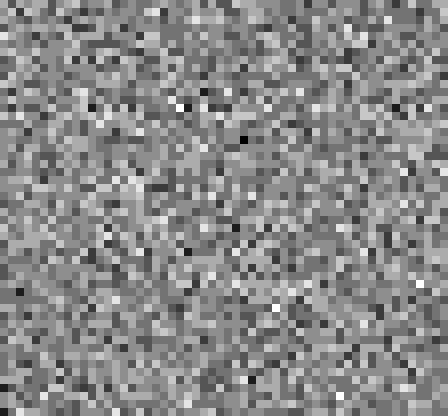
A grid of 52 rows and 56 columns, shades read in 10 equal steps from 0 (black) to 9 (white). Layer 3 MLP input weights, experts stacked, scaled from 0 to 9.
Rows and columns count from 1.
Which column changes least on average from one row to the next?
42
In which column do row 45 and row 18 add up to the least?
31
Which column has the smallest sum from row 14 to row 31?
28
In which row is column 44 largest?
4
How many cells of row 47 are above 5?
21
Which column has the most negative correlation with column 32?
35
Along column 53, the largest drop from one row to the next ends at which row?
37
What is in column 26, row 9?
4
